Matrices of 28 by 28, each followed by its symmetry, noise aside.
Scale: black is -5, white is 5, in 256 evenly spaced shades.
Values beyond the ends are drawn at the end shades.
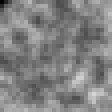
symmetric.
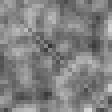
symmetric.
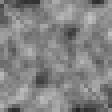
same after a half turn.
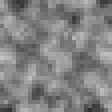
same after a half turn.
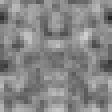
mirrored left to right.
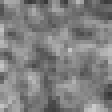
antisymmetric.
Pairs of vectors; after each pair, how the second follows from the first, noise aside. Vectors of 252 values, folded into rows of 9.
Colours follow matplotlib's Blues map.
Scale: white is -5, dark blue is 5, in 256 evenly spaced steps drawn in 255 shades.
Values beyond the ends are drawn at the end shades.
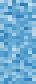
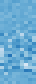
reversed, partly zeroed.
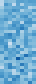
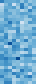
sign-scrambled.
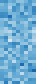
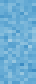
shrunk.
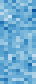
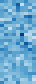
wrapped around.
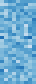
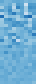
wrapped around, partly zeroed.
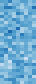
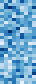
scaled up.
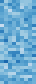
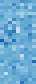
wrapped around, partly zeroed.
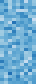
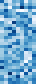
scaled up.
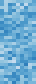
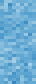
shrunk.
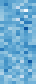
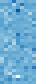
wrapped around, partly zeroed.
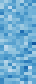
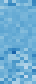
reversed, partly zeroed.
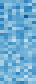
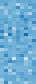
wrapped around, partly zeroed.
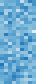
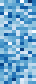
scaled up.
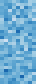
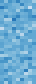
wrapped around, partly zeroed.
